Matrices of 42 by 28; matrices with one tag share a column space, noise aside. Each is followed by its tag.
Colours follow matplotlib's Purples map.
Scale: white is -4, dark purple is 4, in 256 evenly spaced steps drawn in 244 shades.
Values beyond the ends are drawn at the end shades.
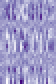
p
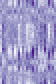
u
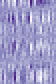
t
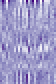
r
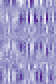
t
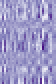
p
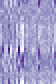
u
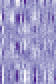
t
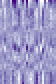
r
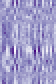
u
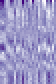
r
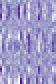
p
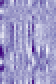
u
